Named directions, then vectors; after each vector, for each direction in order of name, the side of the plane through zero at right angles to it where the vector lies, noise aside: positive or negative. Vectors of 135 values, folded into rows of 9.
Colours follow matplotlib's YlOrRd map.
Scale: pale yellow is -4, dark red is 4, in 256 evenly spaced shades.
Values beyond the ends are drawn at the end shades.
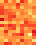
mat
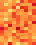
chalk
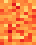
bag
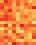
negative, negative, positive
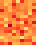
positive, positive, positive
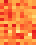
negative, negative, positive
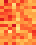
negative, negative, positive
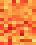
positive, positive, positive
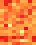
negative, negative, negative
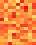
negative, positive, positive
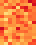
negative, positive, negative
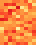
positive, negative, positive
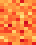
positive, positive, positive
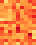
positive, positive, negative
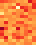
negative, positive, negative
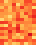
positive, positive, negative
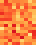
negative, negative, positive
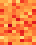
positive, positive, positive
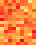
positive, negative, positive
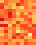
negative, negative, positive
